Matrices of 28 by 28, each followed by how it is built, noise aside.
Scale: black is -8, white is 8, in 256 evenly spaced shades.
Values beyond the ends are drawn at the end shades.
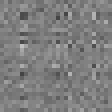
low rank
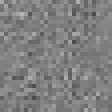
low rank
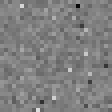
sparse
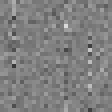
uneven columns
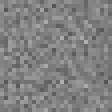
repeating rows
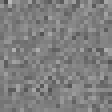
uneven rows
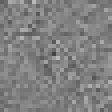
block diagonal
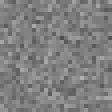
noise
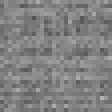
blocks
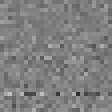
uneven rows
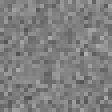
noise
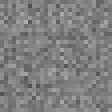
blocks
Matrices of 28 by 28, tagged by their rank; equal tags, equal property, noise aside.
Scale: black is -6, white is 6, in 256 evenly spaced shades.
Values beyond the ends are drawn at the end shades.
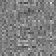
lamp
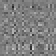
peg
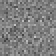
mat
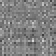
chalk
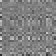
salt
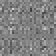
chalk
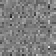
lamp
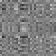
peg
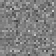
lamp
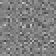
chalk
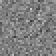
mat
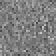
mat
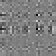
salt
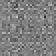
lamp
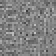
mat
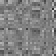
salt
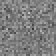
mat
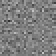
lamp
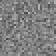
mat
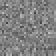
lamp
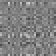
salt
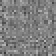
lamp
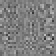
chalk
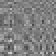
peg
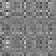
salt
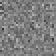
lamp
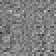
lamp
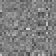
chalk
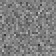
mat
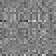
peg
